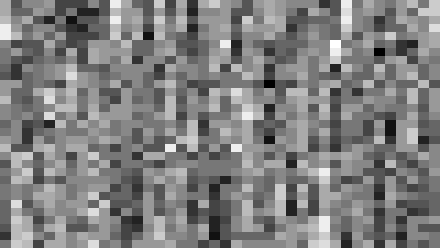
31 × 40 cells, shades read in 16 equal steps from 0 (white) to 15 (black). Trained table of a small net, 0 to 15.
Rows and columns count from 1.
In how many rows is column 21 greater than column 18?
13
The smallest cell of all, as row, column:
6, 31
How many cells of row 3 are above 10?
4
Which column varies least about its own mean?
33
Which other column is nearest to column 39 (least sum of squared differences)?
34
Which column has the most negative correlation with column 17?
16
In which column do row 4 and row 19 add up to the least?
1
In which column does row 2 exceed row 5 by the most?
36
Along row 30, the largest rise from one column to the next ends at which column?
20
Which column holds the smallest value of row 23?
30
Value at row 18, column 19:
8
